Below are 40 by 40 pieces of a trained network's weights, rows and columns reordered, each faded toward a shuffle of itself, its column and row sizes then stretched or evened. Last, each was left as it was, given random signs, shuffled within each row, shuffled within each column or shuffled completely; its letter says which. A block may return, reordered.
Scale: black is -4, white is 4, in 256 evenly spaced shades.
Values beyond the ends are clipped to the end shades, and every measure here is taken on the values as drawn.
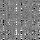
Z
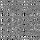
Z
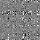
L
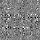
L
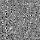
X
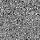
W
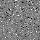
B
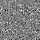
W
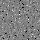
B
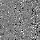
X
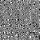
Z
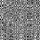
Z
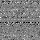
W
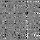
L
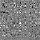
L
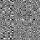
Z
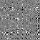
Z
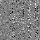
X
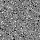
B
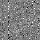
X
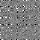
Z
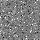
B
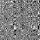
Z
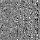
X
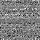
W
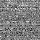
W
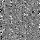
X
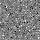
B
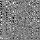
L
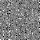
X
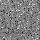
B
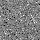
B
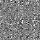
L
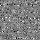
W
